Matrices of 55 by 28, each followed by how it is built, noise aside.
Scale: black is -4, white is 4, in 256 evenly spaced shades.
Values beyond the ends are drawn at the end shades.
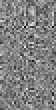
low rank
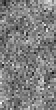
smooth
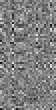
low rank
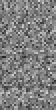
repeating columns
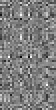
low rank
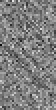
Toeplitz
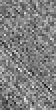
Toeplitz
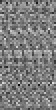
repeating columns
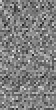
repeating columns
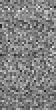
repeating columns
